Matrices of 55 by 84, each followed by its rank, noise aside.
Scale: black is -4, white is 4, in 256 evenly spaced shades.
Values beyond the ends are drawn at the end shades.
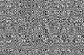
seven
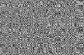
eight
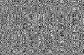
six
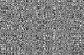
seven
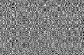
five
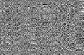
eight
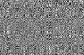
seven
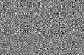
eight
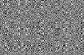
seven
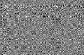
eight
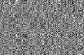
seven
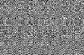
seven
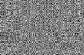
eight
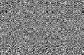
eight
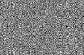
eight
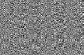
seven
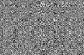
eight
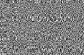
six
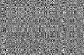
five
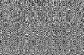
seven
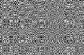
six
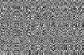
five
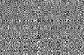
seven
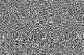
eight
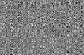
seven
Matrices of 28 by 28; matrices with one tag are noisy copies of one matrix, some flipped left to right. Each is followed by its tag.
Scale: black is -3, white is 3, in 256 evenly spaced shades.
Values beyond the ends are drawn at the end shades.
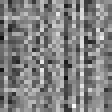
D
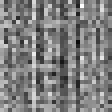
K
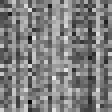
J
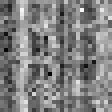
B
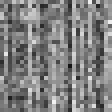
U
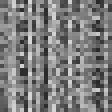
D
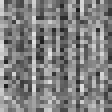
K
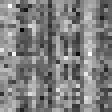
B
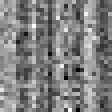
B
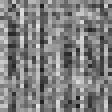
U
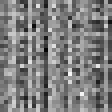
D
